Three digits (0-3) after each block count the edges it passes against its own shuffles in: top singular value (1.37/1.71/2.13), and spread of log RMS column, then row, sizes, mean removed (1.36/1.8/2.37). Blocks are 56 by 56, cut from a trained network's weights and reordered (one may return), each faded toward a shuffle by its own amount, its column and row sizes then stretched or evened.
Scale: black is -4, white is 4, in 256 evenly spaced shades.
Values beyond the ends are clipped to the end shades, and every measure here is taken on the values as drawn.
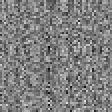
2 2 0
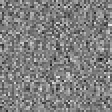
2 1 2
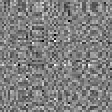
3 2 1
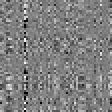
3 3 2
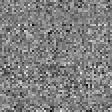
0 0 3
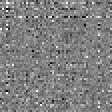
2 2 2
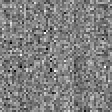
1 1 0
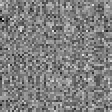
2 0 2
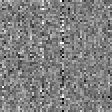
0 3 1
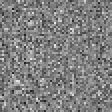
0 2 0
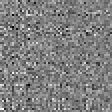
2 2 3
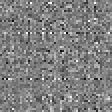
1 2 3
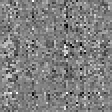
1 3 2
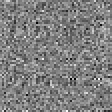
2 1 2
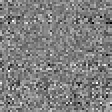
0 2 3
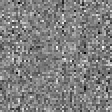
0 3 2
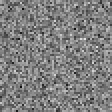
0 0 1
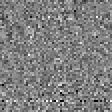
1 1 2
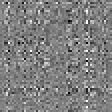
3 3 3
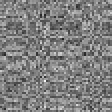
3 1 1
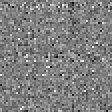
0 0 2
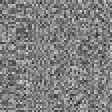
3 1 0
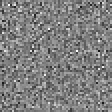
0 2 1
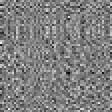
3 3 2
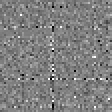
1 2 2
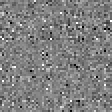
0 2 2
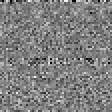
0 0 3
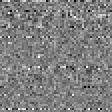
1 0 3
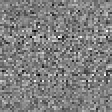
1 0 3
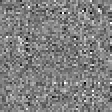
1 2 2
